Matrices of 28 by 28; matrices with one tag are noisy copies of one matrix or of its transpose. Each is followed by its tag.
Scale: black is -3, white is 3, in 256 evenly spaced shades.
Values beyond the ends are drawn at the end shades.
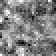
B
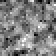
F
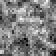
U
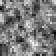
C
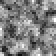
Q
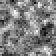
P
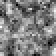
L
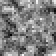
L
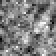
F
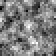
C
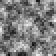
Q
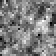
F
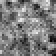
U
